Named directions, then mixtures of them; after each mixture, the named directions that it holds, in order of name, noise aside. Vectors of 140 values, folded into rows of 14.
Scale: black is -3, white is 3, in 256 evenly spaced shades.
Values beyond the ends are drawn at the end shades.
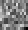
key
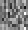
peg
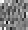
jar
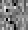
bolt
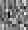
peg.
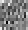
jar.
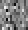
bolt, key.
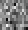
bolt, key.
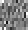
jar.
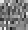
jar.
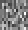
jar, peg.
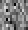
bolt, key.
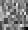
key.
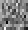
jar, key.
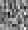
peg.
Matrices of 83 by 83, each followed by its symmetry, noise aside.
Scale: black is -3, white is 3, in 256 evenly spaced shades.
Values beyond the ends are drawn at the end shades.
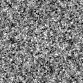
same after a half turn.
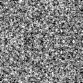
mirrored top to bottom.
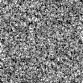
same after a half turn.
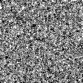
no symmetry.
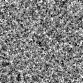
symmetric across the other diagonal.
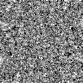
same after a half turn.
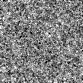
symmetric across the other diagonal.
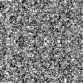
mirrored top to bottom.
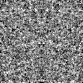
mirrored left to right.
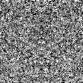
mirrored left to right.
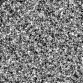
symmetric.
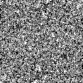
same after a half turn.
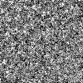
symmetric.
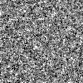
symmetric across the other diagonal.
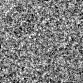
symmetric.
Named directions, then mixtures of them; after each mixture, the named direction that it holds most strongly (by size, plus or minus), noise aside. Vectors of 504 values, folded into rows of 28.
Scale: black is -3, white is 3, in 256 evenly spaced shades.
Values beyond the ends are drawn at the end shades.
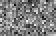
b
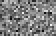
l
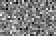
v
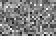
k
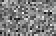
l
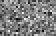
l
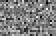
v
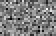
v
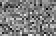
k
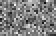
b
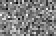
v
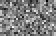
b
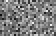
l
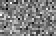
v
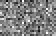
v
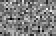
v
